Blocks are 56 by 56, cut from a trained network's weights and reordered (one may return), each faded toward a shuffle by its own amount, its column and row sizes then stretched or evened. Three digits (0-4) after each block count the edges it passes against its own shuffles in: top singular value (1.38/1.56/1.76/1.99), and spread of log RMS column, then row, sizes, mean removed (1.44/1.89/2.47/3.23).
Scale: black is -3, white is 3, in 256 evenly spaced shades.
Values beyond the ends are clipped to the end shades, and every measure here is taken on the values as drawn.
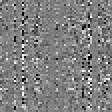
2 4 2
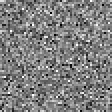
0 0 1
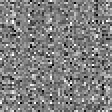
2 3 1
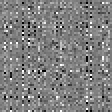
3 4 3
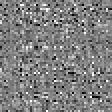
1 3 3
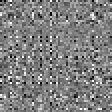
4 3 3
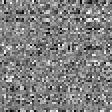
3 1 4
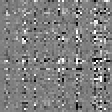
0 4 3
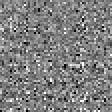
0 3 2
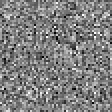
3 1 2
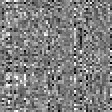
3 4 0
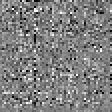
0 3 3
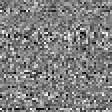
2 0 3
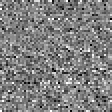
0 0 3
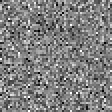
2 2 0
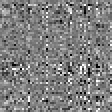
3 3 3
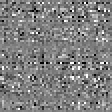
1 2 4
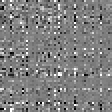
2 4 4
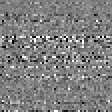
1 0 4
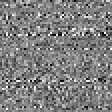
2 0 4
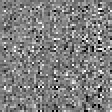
2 3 2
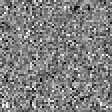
0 1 1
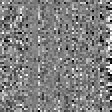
3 4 2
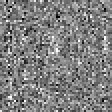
1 2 0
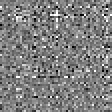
3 2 3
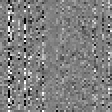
2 4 0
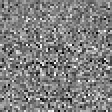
2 0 3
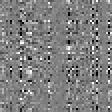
4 4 3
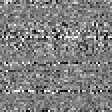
3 0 4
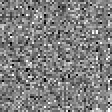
0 2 1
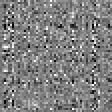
3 4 2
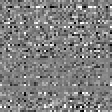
0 2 4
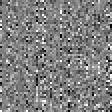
0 4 0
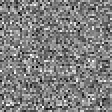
3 0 1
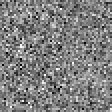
0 1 0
